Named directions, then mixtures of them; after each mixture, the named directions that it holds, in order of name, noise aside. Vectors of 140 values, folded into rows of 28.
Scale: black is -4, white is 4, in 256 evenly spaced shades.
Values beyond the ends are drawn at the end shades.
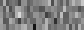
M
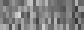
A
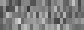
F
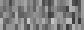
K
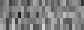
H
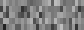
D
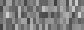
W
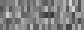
K, M, W.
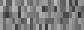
W.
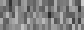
F, K, M.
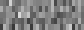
D, H, K.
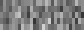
A, D, M.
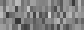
F.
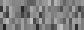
D.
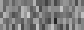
A, D.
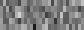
M.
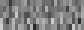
H, K, M.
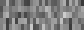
H, W.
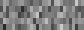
D.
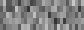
D, F, M.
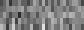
H.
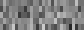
D, H.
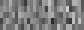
K.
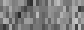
A, D.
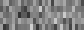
D, H.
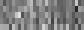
A.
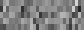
D, W.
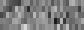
F, M.
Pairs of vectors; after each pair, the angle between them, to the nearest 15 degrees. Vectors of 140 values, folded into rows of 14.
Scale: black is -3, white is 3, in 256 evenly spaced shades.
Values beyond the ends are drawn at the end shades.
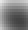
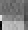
105 degrees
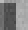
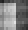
165 degrees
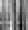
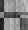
75 degrees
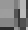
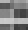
90 degrees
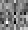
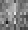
150 degrees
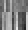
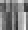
135 degrees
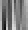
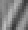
120 degrees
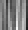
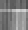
60 degrees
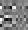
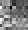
45 degrees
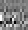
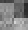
105 degrees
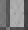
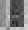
165 degrees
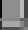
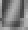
120 degrees
